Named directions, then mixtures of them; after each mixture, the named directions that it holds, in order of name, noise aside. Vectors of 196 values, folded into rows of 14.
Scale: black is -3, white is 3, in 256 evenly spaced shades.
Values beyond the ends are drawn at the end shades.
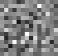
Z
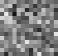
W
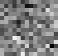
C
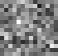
C, W, Z.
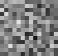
C, W, Z.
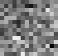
C.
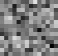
C, W.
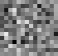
W, Z.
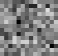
C, W, Z.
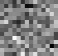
C.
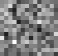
W, Z.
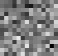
C, Z.
